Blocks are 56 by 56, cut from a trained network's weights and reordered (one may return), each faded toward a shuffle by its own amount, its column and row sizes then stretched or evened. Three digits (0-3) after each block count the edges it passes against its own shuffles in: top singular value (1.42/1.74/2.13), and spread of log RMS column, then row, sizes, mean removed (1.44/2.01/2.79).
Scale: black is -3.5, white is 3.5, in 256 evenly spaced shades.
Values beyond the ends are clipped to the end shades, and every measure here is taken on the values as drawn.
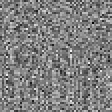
3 0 0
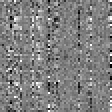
2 3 0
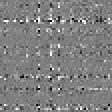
2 2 3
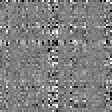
3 3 2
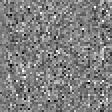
0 2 0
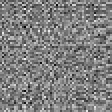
3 1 0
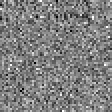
1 0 0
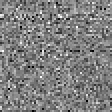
1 1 1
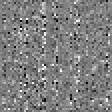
0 3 1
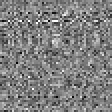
3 0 2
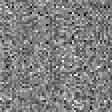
1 1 1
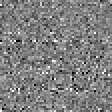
0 0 2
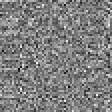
2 0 0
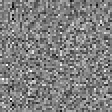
2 1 0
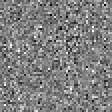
0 2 0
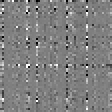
2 3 2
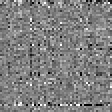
2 2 2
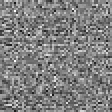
2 0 0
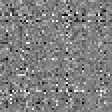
2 2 2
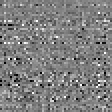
0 1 3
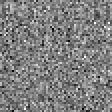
1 0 0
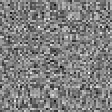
3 0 1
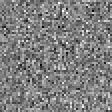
1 1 0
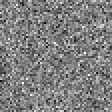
0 0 0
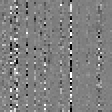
2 3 0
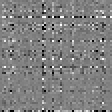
3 2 3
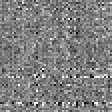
2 1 2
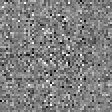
0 2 1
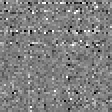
0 1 2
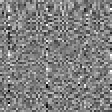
3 1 0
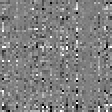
1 3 2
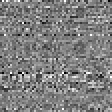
3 0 3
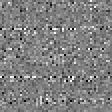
1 1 2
